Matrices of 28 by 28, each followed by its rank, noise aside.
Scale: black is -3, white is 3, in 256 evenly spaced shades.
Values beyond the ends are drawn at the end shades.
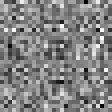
six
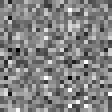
six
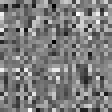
six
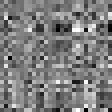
three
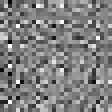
four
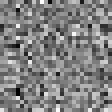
six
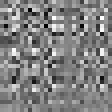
three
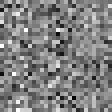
eight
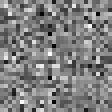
eight
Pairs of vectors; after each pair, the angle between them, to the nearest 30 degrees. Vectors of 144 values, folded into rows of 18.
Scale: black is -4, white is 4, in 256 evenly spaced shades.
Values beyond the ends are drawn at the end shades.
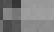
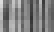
120 degrees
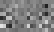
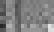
120 degrees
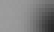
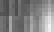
150 degrees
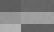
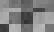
90 degrees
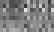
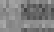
120 degrees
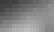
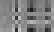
90 degrees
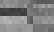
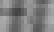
60 degrees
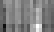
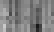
150 degrees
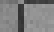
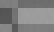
90 degrees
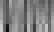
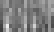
150 degrees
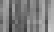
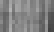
150 degrees
